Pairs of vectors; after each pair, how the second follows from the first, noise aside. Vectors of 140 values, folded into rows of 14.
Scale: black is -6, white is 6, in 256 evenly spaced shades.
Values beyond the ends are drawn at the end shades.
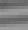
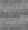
wrapped around, negated, shrunk.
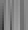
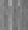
wrapped around, negated, shrunk.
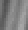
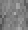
wrapped around, partly zeroed.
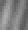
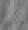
wrapped around, shrunk.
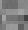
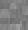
wrapped around, negated, shrunk.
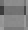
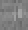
wrapped around, negated, shrunk.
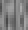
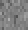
wrapped around, partly zeroed.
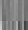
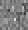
shuffled.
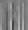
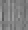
wrapped around, shrunk.
